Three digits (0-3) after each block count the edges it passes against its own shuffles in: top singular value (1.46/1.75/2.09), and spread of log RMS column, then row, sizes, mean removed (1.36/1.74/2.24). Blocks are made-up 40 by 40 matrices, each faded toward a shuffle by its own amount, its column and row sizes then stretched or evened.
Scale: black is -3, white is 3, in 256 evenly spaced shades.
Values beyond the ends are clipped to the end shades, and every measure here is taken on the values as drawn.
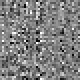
2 3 0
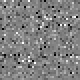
0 0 2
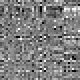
3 2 2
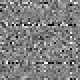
1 0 3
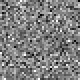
1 0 0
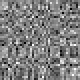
3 1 1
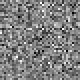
2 0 1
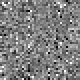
0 2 0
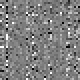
1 3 1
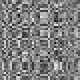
3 3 0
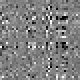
3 3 3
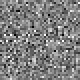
0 0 1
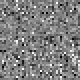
0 2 2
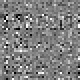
0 3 3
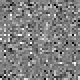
0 2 2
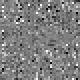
0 2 1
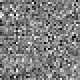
1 2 1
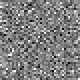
2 0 0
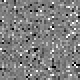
0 1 0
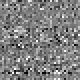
0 1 3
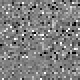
0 0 2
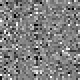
1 2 0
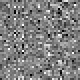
2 3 0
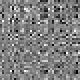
3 3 3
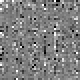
0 3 2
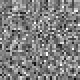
2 0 0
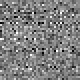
1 1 2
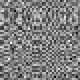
3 0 0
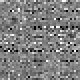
2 0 3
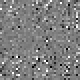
0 3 2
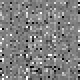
0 3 1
